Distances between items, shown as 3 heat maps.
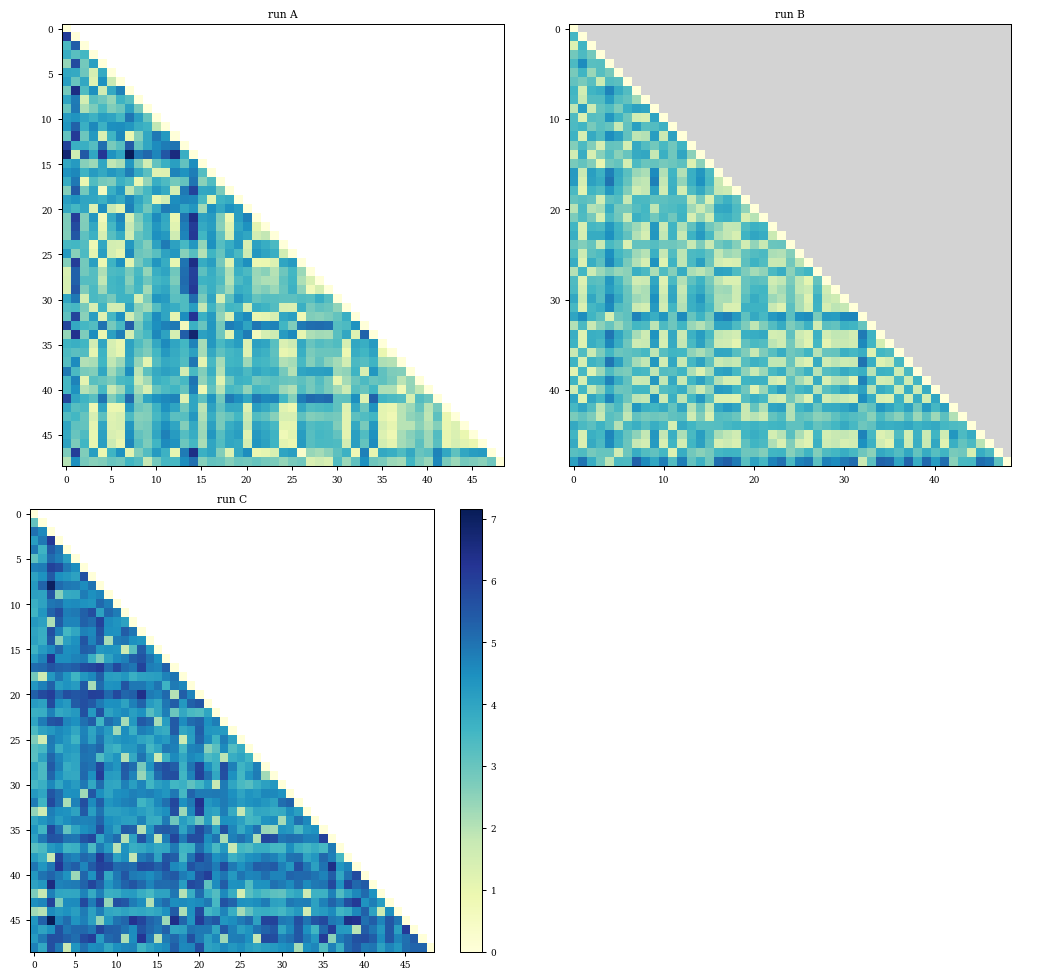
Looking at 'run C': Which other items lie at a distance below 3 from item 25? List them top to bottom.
0, 1, 18, 33, 42, 44
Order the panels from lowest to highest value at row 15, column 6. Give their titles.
run B, run A, run C
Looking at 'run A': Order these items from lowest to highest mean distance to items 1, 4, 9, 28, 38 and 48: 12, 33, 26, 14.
26, 12, 33, 14
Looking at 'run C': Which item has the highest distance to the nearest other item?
41
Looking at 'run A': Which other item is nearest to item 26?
47
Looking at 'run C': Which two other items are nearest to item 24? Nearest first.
37, 10
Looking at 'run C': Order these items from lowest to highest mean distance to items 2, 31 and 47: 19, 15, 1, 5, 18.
15, 18, 1, 5, 19
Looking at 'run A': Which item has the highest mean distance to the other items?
14
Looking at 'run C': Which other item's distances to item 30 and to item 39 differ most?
22
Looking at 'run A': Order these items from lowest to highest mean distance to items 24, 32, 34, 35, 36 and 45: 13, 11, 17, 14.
17, 13, 11, 14
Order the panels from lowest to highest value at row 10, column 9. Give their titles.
run A, run B, run C
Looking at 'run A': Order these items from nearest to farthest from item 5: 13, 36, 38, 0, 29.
36, 38, 13, 29, 0
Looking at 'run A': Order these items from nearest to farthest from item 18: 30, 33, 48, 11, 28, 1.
28, 48, 30, 11, 33, 1
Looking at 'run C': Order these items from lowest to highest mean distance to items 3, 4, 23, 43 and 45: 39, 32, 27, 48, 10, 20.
27, 48, 32, 10, 20, 39
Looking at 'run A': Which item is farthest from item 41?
0
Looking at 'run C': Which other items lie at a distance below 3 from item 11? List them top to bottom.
15, 23, 27, 36, 47
